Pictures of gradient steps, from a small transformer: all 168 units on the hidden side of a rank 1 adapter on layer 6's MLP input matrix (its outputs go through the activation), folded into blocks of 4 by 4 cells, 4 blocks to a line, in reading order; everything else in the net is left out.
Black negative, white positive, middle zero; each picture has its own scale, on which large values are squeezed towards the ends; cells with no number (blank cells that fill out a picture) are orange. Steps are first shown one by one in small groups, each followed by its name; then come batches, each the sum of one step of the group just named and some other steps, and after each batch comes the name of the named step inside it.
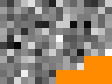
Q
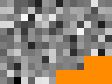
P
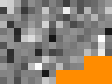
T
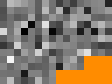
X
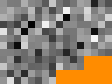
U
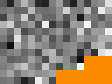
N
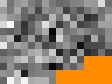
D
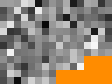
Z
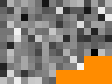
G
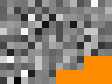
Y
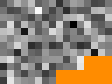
G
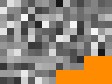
P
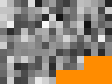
D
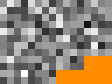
Y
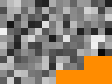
U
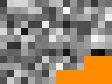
U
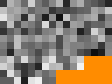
G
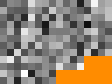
Y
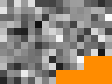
Q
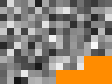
Z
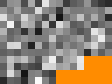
Z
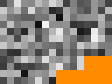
D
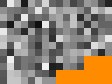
X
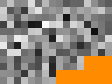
U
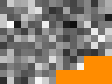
N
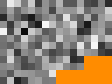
X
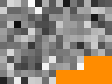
Z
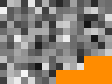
Q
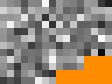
P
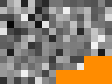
N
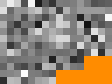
Q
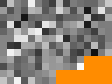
G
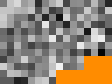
P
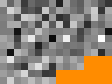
T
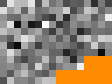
U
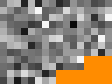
P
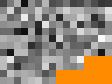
P
